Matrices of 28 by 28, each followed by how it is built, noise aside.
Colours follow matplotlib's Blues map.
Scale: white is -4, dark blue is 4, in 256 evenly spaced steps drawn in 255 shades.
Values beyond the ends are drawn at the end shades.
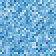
Hankel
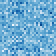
low rank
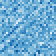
Hankel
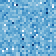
sparse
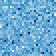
sparse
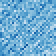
Hankel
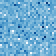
sparse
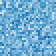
noise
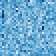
uneven columns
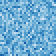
noise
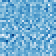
low rank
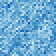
Hankel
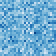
low rank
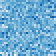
low rank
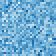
noise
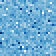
sparse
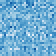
low rank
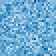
noise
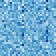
uneven columns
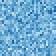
noise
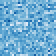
low rank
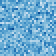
noise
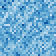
Hankel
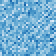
Hankel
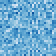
low rank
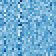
uneven columns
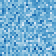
noise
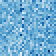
uneven columns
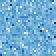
sparse
